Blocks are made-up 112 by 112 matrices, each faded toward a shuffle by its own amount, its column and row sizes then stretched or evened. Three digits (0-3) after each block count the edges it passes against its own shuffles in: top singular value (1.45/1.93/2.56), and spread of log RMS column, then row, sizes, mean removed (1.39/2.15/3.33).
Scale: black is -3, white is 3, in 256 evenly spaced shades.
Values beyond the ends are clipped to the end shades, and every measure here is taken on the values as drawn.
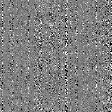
1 3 1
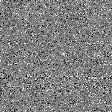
1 0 2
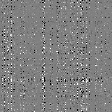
2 3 2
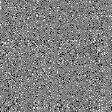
1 2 1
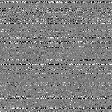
3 0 3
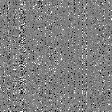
2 3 0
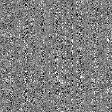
0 3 1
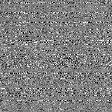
0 0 3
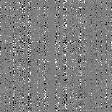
1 3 2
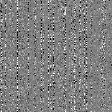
2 3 0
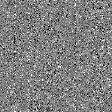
0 2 0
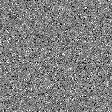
1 0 1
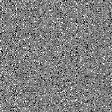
2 2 0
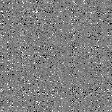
1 2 2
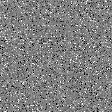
0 1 1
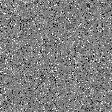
1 1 0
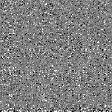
2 1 2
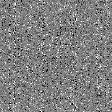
1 2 0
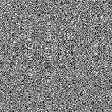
2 0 0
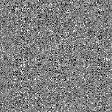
1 2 1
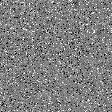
0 0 1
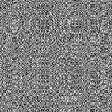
3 0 0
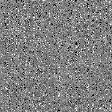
0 2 1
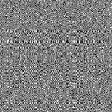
3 1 2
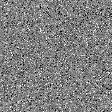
0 1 0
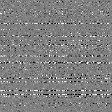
3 1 3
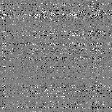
1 2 3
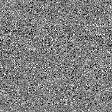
0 1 2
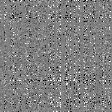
0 3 2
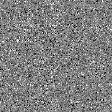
1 1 2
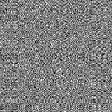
3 0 1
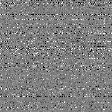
2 1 3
